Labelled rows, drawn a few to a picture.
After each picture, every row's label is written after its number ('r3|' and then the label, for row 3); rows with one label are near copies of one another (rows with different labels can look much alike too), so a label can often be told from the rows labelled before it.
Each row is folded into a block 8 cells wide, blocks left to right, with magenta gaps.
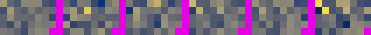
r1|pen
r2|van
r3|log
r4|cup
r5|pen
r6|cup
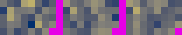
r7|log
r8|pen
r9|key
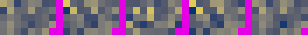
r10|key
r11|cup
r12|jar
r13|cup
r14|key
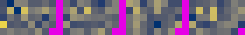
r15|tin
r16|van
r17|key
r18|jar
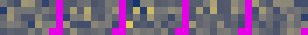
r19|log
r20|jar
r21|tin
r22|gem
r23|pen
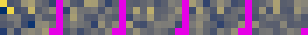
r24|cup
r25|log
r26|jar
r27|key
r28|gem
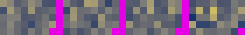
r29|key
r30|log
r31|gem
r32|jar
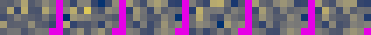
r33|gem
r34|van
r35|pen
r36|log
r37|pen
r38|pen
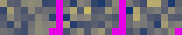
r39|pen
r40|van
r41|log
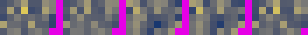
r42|gem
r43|gem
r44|key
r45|key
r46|gem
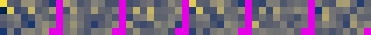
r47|cup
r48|key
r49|jar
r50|cup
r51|tin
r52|log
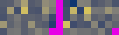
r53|gem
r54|tin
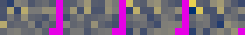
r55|tin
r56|gem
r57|cup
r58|cup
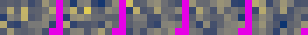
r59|jar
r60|van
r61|cup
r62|pen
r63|key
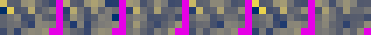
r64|cup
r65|pen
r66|key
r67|cup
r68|cup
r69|key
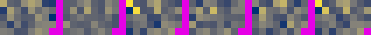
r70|pen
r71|gem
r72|cup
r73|van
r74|log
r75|cup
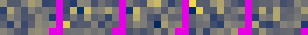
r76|pen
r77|tin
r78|log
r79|cup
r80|jar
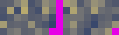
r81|gem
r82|key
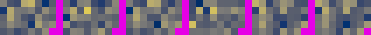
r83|log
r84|van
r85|log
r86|tin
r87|key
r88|key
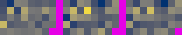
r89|tin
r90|van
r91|van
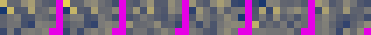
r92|cup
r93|cup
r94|gem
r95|pen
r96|tin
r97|key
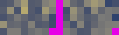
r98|gem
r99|pen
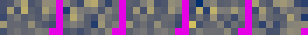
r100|gem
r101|log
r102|gem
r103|tin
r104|pen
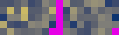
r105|jar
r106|pen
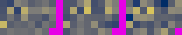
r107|tin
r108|gem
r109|van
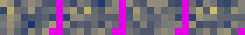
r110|key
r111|van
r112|pen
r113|van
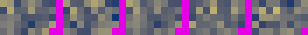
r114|key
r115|pen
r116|key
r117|gem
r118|van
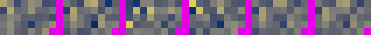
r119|key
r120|log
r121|tin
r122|cup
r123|log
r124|log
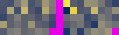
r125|gem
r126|cup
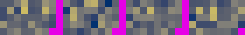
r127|gem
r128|log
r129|van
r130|jar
